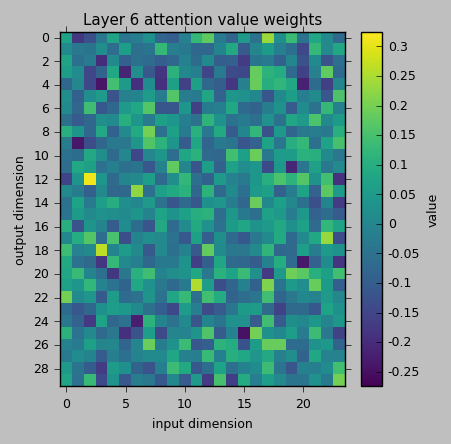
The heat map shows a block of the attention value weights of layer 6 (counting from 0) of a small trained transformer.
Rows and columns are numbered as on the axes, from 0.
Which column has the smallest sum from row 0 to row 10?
1
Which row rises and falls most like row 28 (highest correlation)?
22
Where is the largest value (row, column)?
12, 2
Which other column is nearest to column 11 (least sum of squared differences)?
19
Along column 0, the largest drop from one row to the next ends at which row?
23
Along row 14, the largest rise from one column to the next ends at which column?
16
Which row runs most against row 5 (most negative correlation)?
17
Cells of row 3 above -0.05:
13
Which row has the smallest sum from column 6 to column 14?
4
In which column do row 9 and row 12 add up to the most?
20
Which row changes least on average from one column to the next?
15
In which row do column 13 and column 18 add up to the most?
26
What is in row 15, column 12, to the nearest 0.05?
0.1
